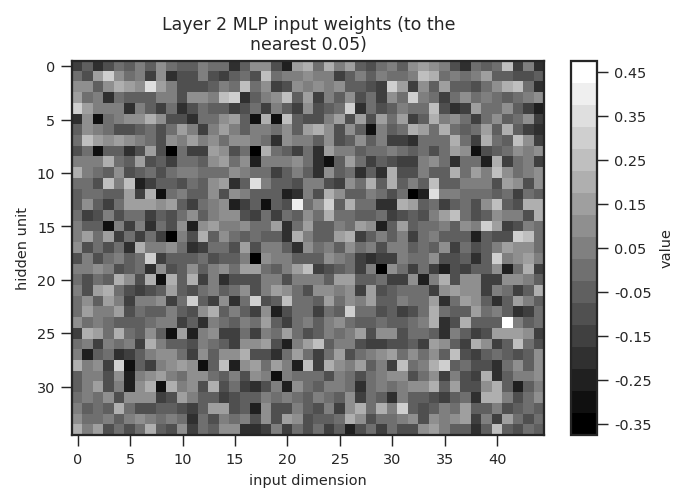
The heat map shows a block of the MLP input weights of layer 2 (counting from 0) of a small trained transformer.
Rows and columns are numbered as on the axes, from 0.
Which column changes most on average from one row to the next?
17
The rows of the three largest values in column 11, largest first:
22, 20, 7
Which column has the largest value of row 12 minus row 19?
34
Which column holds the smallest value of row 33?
11
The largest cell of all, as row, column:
24, 41
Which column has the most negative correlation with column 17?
40
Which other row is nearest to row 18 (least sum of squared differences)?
31
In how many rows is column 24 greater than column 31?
18
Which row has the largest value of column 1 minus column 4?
16
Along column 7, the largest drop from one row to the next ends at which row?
19
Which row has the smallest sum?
8
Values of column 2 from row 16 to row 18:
0 0 -0.1
